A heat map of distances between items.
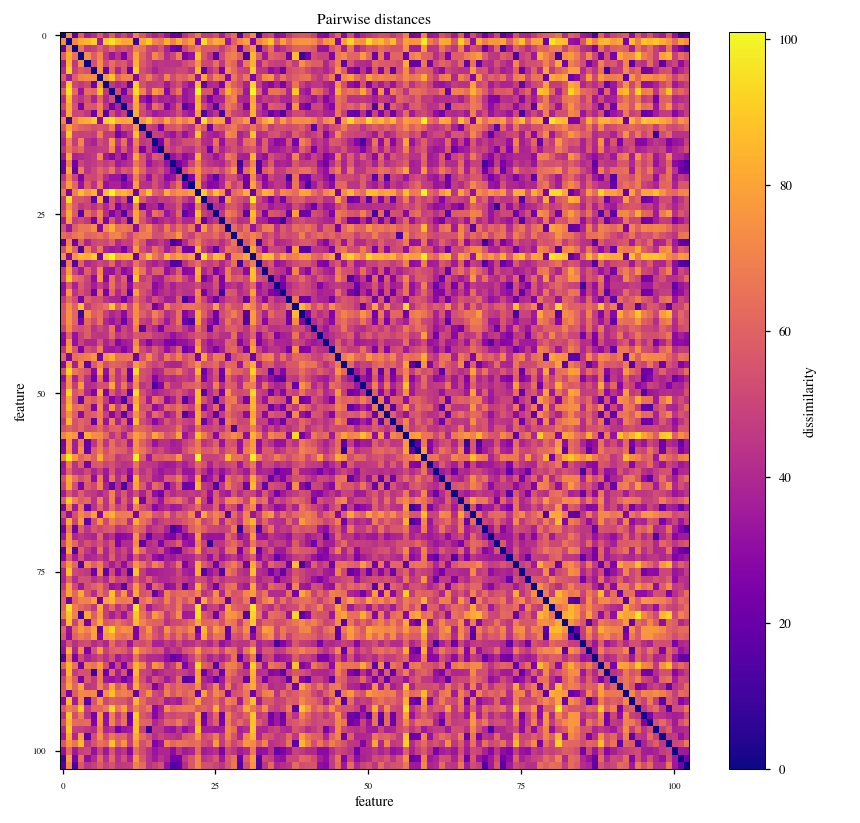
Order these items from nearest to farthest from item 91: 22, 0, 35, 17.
35, 0, 17, 22
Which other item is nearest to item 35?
85
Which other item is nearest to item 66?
57
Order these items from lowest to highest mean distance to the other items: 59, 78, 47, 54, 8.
54, 47, 78, 8, 59
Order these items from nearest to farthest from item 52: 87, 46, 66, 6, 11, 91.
11, 91, 66, 87, 46, 6
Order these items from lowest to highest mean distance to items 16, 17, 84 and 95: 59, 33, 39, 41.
41, 33, 39, 59
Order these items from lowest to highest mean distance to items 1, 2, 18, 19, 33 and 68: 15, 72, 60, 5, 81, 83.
72, 60, 15, 5, 83, 81
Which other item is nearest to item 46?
58
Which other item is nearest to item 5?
89
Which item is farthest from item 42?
59
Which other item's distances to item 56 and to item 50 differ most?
95
